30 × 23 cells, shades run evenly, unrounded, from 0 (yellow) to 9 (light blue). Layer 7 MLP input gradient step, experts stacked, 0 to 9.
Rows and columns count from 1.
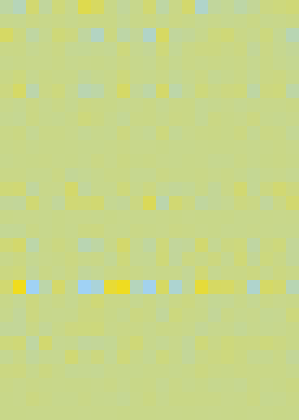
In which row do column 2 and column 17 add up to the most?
1
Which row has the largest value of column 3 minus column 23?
21
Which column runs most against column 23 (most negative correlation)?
13
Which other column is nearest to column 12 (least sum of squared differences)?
8
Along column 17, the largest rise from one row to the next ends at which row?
22
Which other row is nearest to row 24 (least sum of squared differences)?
17
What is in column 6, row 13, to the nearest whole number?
5
